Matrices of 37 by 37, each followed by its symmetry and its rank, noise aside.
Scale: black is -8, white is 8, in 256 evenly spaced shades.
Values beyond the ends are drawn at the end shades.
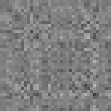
symmetric, rank four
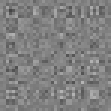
symmetric, rank three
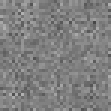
no symmetry, rank six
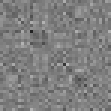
symmetric, rank six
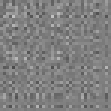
no symmetry, rank three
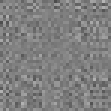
no symmetry, rank three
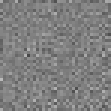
no symmetry, rank four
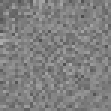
symmetric, rank six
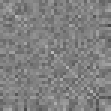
symmetric, rank six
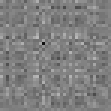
symmetric, rank three
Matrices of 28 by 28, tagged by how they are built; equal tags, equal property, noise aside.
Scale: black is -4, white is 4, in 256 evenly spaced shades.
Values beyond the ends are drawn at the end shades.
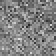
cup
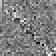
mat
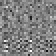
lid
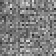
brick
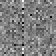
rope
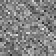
cup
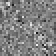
mat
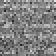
brick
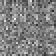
brick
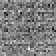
brick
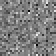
rope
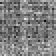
brick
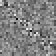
mat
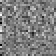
lid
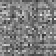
brick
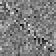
mat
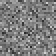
cup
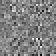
lid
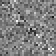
mat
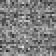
brick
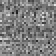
brick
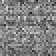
brick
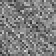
cup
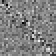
mat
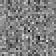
brick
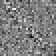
mat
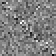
mat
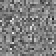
lid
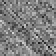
cup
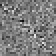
mat
